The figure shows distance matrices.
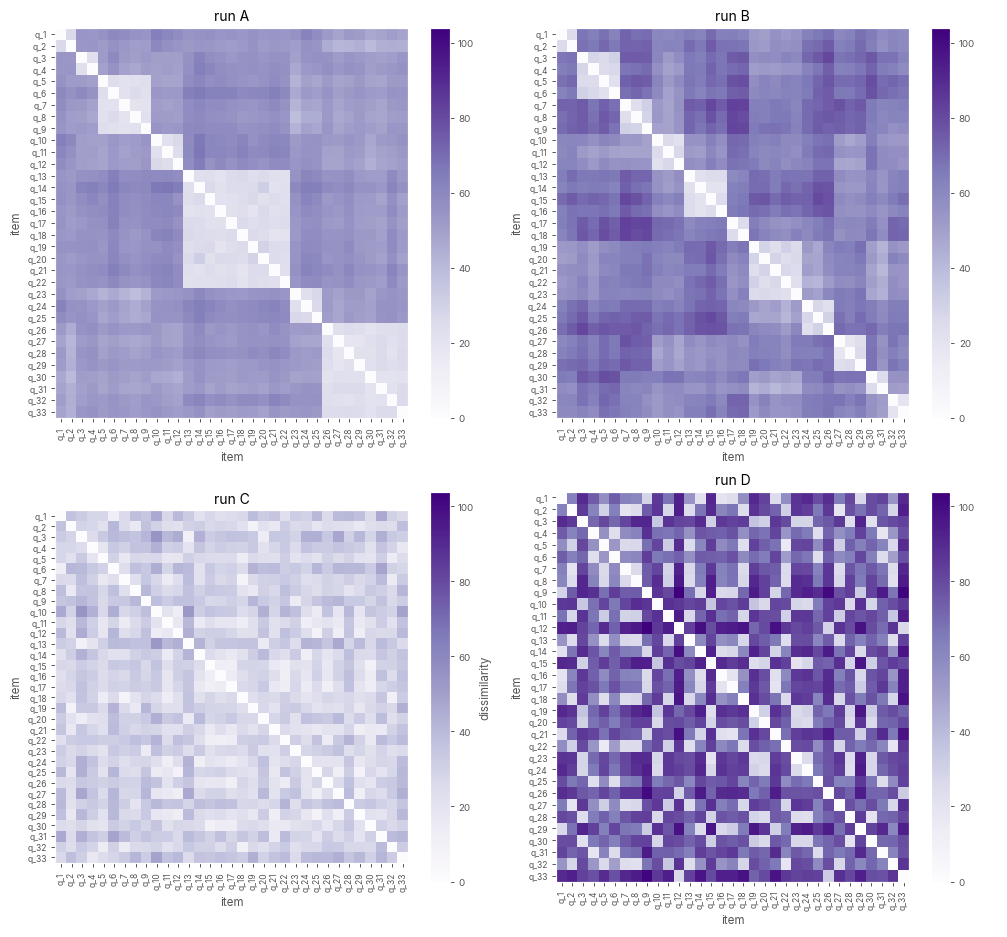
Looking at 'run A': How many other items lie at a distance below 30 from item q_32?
7
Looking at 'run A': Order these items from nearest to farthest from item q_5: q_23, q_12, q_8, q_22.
q_8, q_23, q_12, q_22
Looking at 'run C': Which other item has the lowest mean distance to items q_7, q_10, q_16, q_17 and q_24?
q_11
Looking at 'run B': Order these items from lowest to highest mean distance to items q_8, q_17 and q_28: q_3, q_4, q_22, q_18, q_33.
q_18, q_22, q_33, q_4, q_3
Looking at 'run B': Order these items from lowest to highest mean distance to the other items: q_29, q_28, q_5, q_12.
q_12, q_28, q_29, q_5
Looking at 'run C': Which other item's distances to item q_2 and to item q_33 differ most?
q_19
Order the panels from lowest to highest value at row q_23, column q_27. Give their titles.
run C, run A, run B, run D
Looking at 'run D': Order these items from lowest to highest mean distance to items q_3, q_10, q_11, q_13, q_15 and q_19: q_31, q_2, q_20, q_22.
q_20, q_22, q_2, q_31
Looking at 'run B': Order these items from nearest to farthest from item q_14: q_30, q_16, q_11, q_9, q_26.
q_16, q_11, q_30, q_9, q_26
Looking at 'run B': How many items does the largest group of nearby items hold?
5
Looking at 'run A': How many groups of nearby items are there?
7
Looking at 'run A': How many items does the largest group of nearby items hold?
10
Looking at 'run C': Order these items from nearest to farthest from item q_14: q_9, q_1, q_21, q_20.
q_1, q_21, q_9, q_20
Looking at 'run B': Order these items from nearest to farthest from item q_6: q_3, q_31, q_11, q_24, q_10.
q_3, q_11, q_10, q_24, q_31
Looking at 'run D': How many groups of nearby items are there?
5
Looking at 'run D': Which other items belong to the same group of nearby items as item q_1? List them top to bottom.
q_9, q_14, q_16, q_17, q_21, q_29
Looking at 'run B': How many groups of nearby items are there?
11
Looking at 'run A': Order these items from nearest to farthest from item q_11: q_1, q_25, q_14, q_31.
q_31, q_25, q_1, q_14
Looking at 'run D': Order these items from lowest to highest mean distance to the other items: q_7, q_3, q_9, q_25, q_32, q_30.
q_32, q_7, q_30, q_25, q_3, q_9
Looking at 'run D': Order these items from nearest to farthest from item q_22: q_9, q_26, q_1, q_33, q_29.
q_1, q_29, q_9, q_26, q_33
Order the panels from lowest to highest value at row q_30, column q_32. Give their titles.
run A, run C, run B, run D
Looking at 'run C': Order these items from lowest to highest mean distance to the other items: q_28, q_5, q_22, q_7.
q_5, q_7, q_22, q_28
